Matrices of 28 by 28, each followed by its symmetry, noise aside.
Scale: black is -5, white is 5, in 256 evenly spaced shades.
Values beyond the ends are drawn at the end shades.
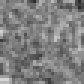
antisymmetric.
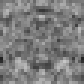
mirrored left to right.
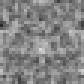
mirrored left to right.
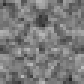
mirrored left to right.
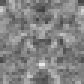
mirrored left to right.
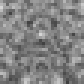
mirrored left to right.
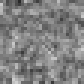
no symmetry.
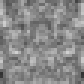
mirrored left to right.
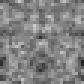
mirrored left to right.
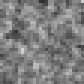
no symmetry.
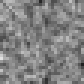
no symmetry.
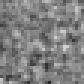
antisymmetric.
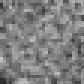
symmetric across the other diagonal.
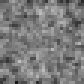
same after a half turn.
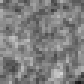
no symmetry.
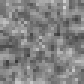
same after a half turn.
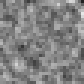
symmetric across the other diagonal.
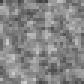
same after a half turn.
